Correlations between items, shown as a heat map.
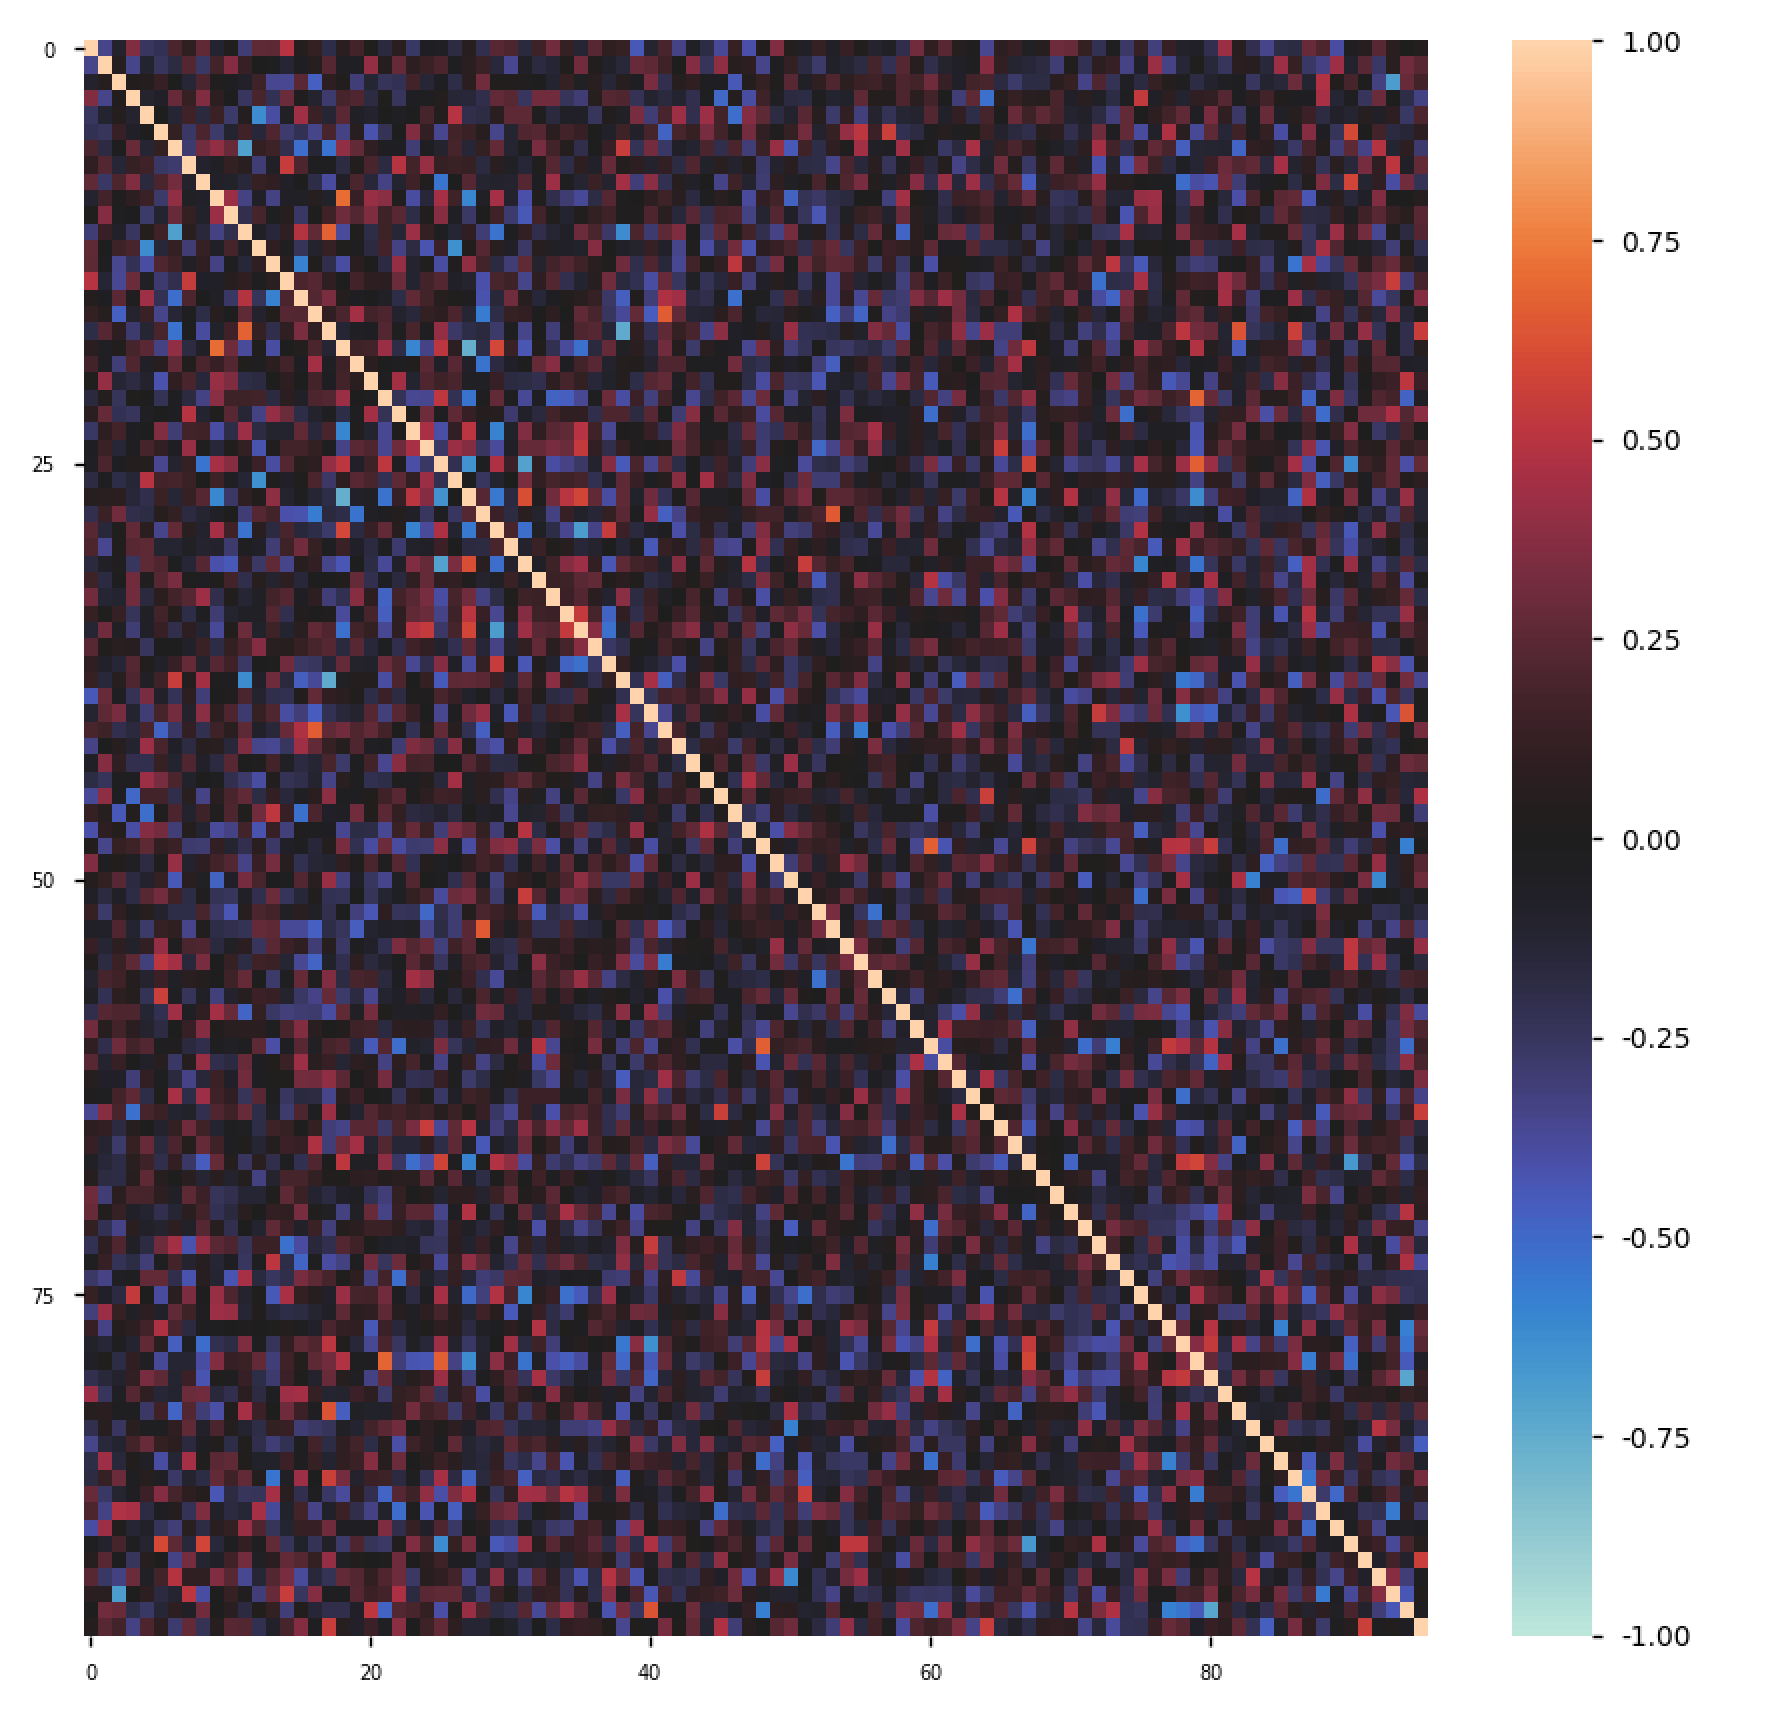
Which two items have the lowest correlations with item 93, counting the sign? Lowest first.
2, 88
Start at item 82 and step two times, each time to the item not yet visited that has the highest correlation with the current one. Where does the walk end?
11
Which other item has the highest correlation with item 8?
90
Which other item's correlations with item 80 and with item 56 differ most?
94
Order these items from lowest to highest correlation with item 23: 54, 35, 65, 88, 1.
88, 1, 54, 65, 35
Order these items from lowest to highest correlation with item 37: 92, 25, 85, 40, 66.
40, 66, 85, 25, 92
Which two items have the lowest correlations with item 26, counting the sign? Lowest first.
12, 88
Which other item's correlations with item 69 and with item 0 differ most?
47
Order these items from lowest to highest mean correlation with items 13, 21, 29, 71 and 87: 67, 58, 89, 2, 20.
2, 89, 58, 20, 67
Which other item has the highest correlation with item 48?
60
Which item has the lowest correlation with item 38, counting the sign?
17
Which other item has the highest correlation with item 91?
95
